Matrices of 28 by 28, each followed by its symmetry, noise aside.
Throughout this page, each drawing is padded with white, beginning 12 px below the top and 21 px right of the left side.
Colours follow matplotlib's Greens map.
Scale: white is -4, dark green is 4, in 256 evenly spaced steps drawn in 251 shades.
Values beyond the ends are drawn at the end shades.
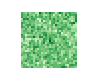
no symmetry.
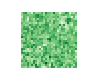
symmetric across the other diagonal.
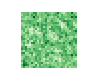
symmetric across the other diagonal.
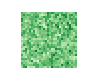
antisymmetric.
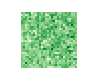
symmetric across the other diagonal.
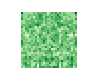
mirrored left to right.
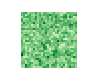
antisymmetric.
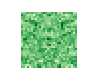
mirrored left to right.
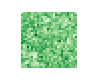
symmetric across the other diagonal.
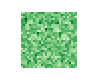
mirrored left to right.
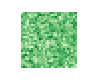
no symmetry.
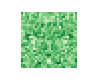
mirrored left to right.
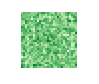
symmetric across the other diagonal.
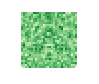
mirrored left to right.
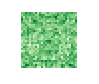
mirrored left to right.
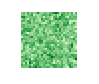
antisymmetric.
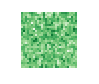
mirrored left to right.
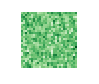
no symmetry.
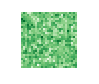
antisymmetric.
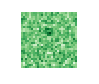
mirrored left to right.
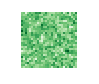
no symmetry.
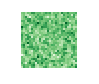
no symmetry.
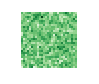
no symmetry.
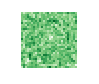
symmetric across the other diagonal.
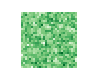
no symmetry.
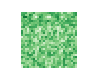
mirrored left to right.
